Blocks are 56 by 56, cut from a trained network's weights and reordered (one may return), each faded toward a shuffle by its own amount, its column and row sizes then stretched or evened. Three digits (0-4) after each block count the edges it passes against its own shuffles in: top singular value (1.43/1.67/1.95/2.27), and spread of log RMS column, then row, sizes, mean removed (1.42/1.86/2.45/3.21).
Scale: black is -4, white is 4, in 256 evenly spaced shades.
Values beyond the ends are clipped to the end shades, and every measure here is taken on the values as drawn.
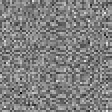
4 0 0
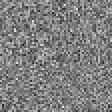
2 0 0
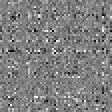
1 3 3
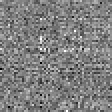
3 1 1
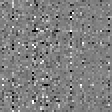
0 3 1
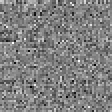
2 0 1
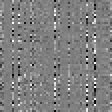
4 4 1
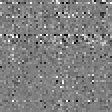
1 2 3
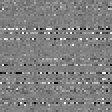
1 0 4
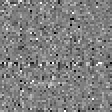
1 1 1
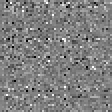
0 1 3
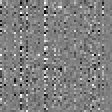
3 4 1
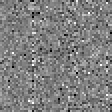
0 2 0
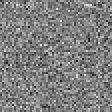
3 0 0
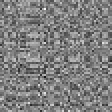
4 0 2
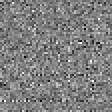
1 0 2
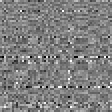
2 0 3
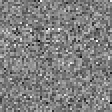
1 0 1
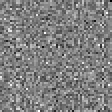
3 0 1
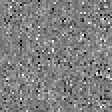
1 2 0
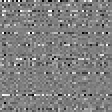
2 1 4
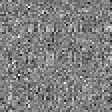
3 1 0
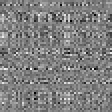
4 0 4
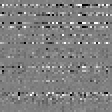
3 1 4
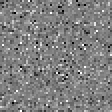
0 0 1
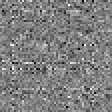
3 1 2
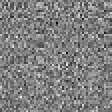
4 1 1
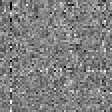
2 2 1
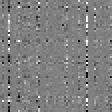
3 3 1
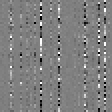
3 4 0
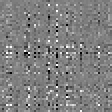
3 3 2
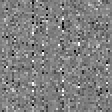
0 3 0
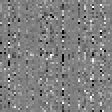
1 4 0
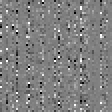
0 4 0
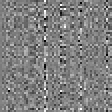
4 4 1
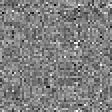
2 1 1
